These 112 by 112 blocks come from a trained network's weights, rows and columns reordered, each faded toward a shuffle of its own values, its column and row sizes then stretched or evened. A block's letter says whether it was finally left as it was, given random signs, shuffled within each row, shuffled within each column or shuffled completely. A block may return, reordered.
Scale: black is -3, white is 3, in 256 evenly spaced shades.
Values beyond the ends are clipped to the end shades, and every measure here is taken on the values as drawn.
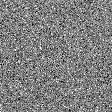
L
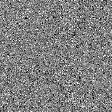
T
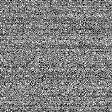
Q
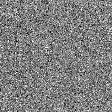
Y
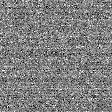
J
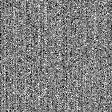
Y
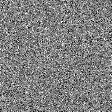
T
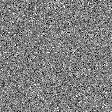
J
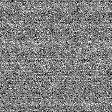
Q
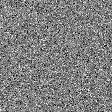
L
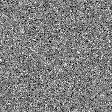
L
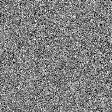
Y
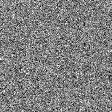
Y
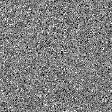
T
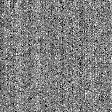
Q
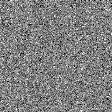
T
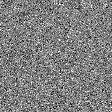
J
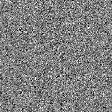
Q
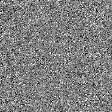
T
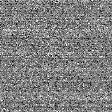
Q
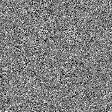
T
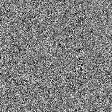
T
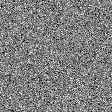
L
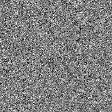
T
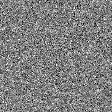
Y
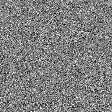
J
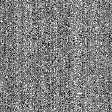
Q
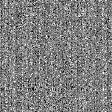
Q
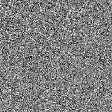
Q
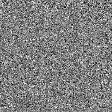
T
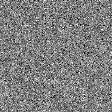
T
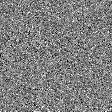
J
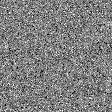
L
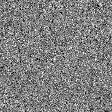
J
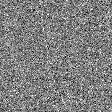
L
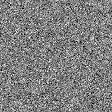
J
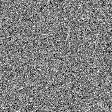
J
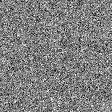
L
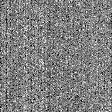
Y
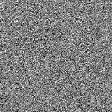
Q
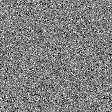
J
